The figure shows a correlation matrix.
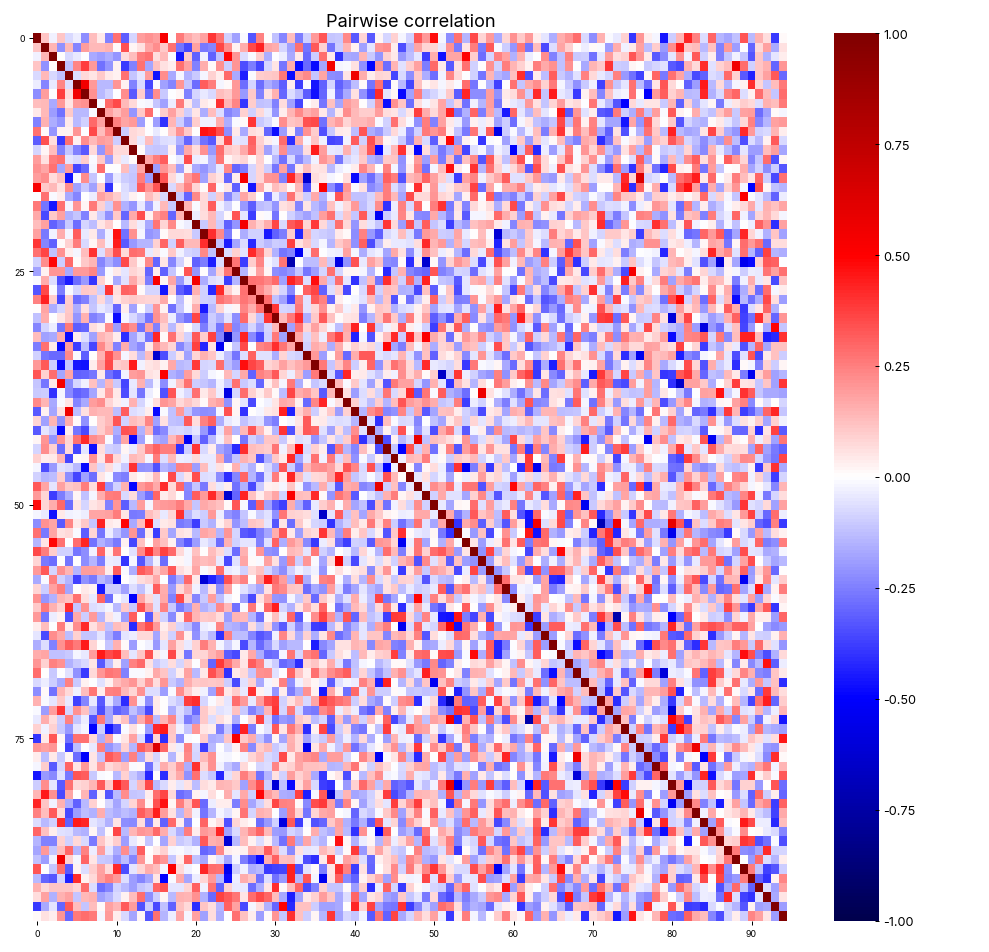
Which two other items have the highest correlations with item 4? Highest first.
40, 61
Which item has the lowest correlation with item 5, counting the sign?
35
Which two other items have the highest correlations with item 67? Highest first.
92, 23
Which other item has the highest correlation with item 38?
56
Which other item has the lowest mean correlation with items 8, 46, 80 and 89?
30
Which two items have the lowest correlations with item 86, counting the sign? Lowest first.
24, 82
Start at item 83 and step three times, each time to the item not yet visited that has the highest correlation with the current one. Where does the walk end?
26
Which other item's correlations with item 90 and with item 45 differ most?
82
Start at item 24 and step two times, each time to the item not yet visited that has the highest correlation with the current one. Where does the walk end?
54
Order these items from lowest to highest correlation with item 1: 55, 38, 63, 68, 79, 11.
79, 38, 68, 63, 55, 11
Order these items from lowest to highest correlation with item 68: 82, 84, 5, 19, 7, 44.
84, 5, 44, 82, 7, 19
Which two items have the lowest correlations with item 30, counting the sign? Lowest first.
80, 10
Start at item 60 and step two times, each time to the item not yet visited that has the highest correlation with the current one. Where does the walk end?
43
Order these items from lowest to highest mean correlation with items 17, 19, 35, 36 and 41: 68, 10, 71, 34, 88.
88, 34, 10, 68, 71
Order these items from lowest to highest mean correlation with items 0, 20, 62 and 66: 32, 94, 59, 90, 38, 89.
59, 38, 90, 94, 89, 32
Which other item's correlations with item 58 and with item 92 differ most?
23
